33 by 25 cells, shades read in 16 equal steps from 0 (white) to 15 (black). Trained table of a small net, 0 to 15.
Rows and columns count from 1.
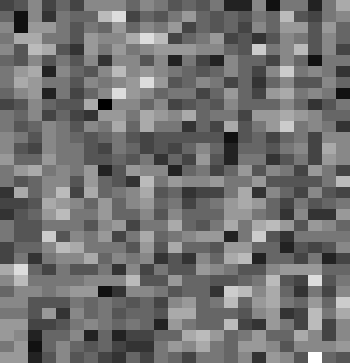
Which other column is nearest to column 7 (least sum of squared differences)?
10
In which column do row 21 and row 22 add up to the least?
19
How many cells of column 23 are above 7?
18
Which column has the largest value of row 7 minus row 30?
25
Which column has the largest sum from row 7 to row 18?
6
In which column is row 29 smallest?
23
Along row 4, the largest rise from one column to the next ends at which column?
13
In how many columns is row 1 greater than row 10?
11
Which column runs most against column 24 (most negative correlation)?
17
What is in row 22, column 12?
9
